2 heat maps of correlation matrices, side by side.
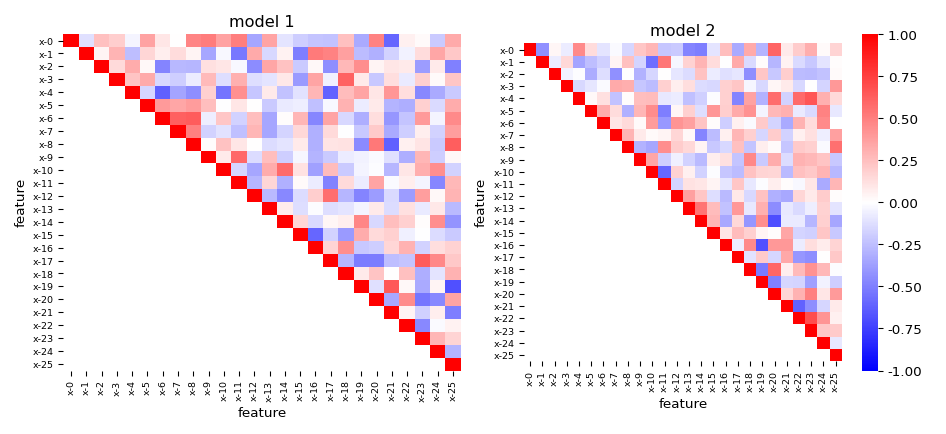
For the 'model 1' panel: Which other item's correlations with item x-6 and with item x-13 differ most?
x-7
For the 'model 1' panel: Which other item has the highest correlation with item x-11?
x-9
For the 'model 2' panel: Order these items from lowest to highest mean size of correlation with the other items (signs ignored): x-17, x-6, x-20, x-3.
x-3, x-6, x-17, x-20
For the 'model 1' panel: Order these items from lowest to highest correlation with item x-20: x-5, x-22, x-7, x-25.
x-5, x-7, x-25, x-22
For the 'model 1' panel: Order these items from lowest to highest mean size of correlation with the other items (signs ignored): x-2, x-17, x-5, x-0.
x-5, x-2, x-0, x-17
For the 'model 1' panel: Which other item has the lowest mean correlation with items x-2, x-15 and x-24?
x-25
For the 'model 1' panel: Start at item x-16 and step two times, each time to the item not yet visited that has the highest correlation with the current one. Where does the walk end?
x-17
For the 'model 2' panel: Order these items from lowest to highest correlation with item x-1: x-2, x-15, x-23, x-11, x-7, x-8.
x-23, x-2, x-7, x-15, x-8, x-11
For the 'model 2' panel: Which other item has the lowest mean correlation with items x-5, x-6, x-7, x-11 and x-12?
x-2
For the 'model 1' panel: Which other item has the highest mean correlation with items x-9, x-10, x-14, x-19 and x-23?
x-24
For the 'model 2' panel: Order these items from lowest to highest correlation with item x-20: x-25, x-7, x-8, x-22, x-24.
x-8, x-24, x-7, x-22, x-25
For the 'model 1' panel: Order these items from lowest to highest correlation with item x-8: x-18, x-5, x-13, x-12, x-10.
x-13, x-12, x-18, x-10, x-5
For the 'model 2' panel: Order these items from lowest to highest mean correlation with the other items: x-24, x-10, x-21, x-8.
x-21, x-10, x-8, x-24
